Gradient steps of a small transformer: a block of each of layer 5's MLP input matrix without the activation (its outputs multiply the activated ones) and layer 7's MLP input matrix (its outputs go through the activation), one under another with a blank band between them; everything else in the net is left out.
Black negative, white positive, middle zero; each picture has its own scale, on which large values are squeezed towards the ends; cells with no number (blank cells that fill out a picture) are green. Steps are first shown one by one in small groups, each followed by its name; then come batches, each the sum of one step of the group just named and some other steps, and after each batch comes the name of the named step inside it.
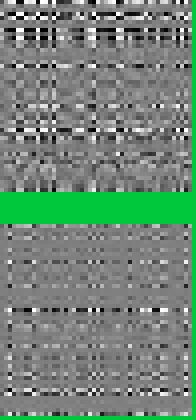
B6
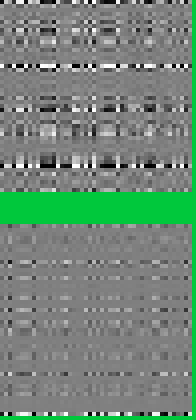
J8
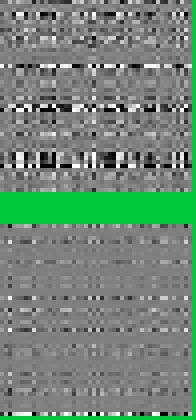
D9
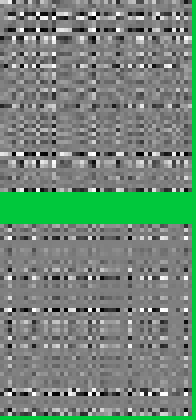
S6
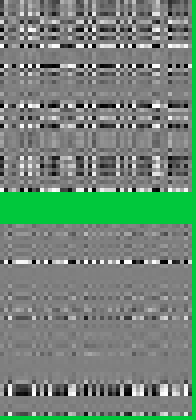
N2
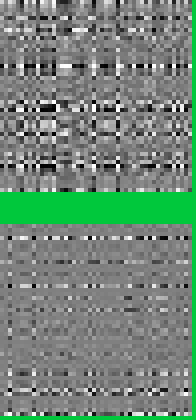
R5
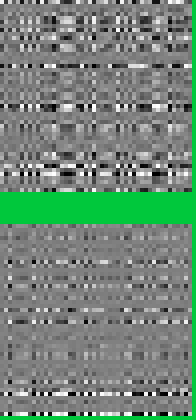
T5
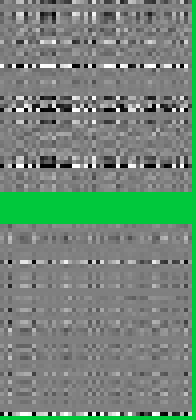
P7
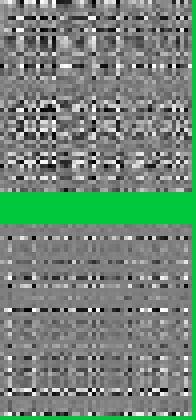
R5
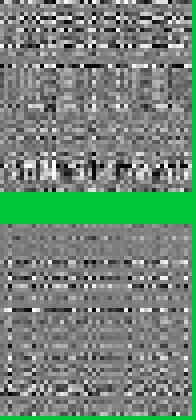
T5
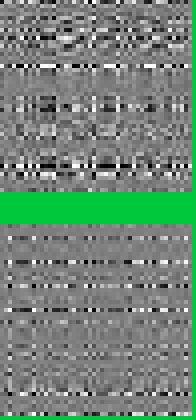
J8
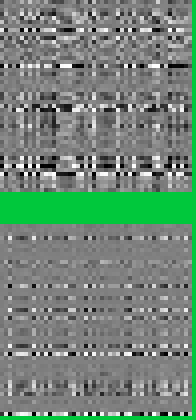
P7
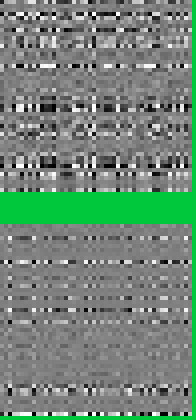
P7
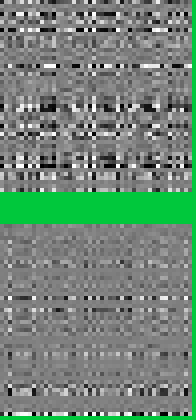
D9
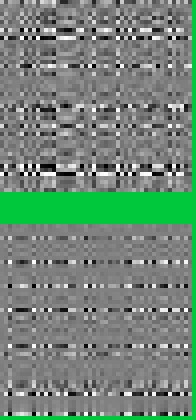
R5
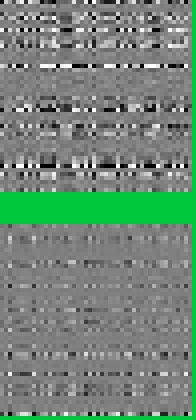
J8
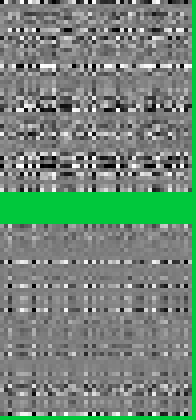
P7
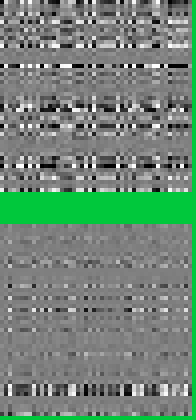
N2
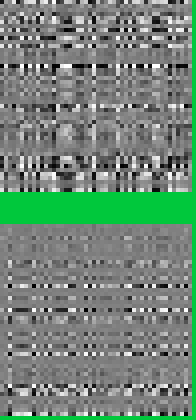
R5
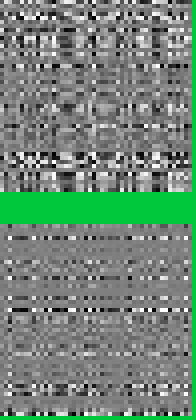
S6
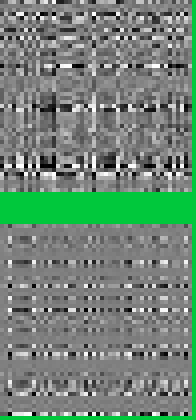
D9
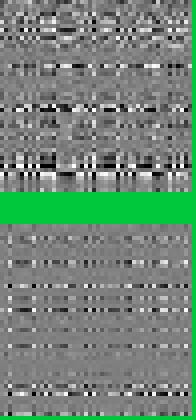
D9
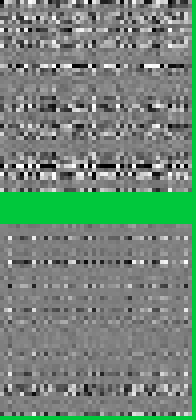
J8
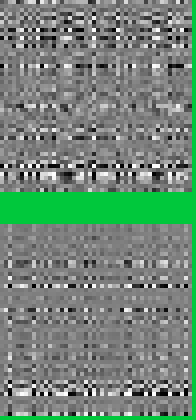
T5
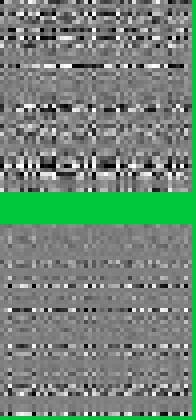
B6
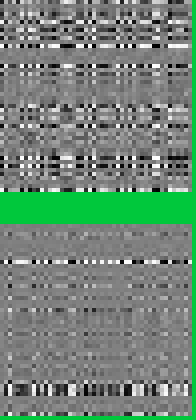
N2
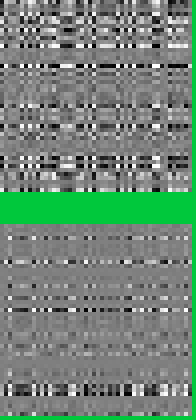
N2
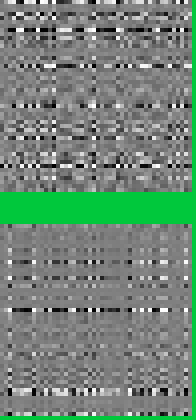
B6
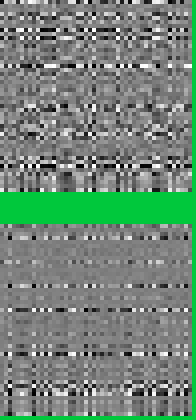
R5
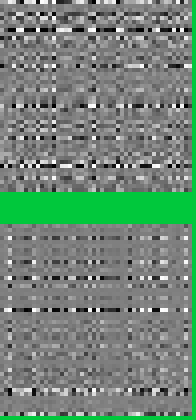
S6
